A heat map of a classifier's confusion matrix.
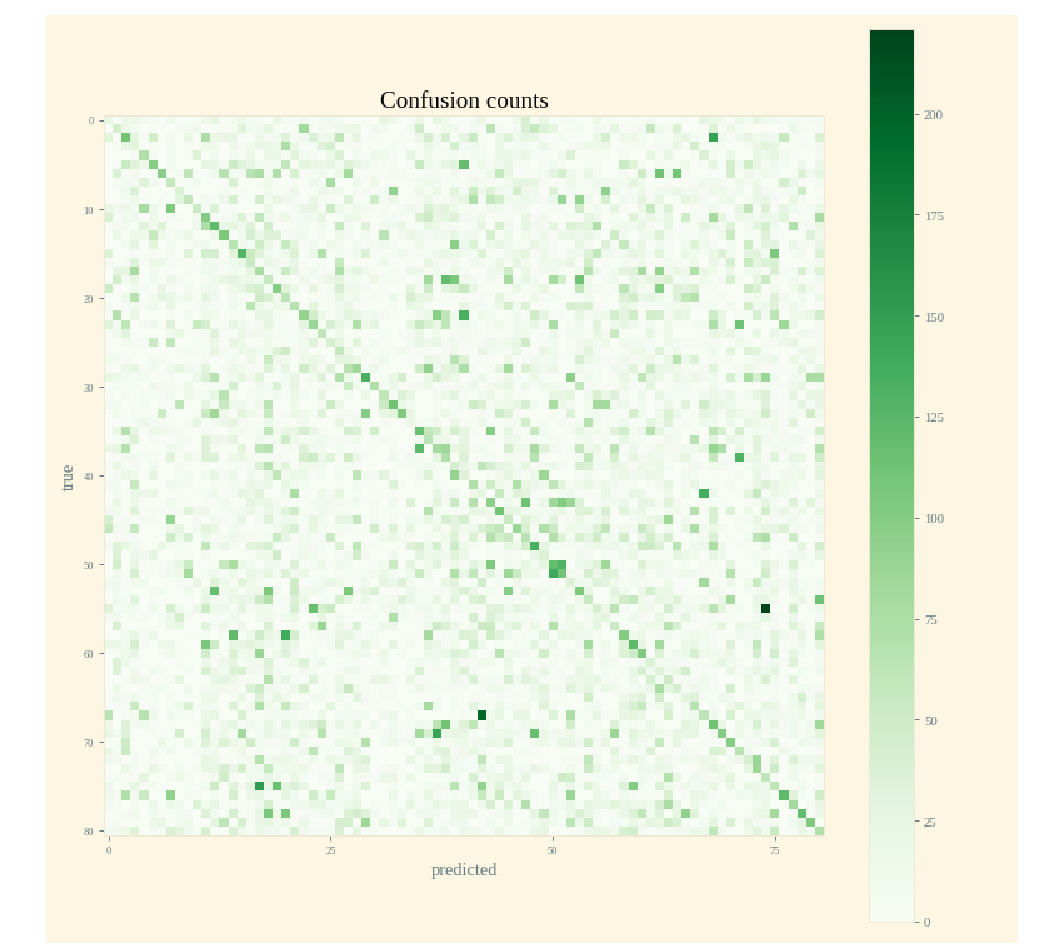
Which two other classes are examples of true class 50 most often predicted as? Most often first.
51, 43
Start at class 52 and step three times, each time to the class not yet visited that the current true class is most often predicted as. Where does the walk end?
21
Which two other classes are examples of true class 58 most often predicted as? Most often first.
20, 14
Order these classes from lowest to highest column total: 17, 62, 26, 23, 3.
23, 3, 26, 62, 17
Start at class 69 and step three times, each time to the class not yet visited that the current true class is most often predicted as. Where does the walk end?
43
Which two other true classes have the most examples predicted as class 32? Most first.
8, 56
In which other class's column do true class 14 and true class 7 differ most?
39
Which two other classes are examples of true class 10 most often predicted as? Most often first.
7, 4
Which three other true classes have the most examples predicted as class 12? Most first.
53, 33, 29
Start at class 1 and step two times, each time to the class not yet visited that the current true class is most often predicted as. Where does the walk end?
40
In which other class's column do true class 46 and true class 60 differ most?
17
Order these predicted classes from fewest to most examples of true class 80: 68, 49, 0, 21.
0, 49, 21, 68
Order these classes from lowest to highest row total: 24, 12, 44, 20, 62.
24, 62, 20, 44, 12
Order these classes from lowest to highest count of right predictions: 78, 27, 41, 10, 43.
27, 10, 41, 43, 78
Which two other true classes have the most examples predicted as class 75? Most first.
15, 78
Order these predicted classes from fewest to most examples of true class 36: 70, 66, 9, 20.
9, 70, 20, 66
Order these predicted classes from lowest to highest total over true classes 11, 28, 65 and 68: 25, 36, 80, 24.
25, 24, 36, 80
